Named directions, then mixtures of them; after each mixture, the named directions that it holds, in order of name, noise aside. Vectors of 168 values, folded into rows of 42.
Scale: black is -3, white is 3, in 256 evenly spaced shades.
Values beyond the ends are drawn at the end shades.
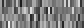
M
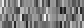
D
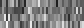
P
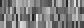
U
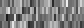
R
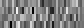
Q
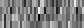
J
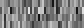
J.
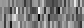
J, Q.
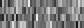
R, U.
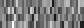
M, R.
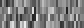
Q, R, U.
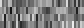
U.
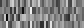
P, Q, R.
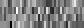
J, Q, U.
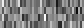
D, J.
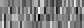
J.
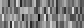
D, J, M.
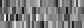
P, R, U.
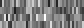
D, P, U.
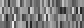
D, M, R.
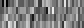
D, M, Q.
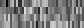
M, P.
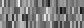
D, U.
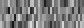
M, R.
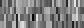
U.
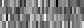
D, P.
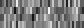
M, P, U.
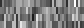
U.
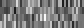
M, P, U.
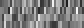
J, R, U.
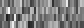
R.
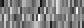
D, J.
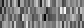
D.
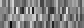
Q.
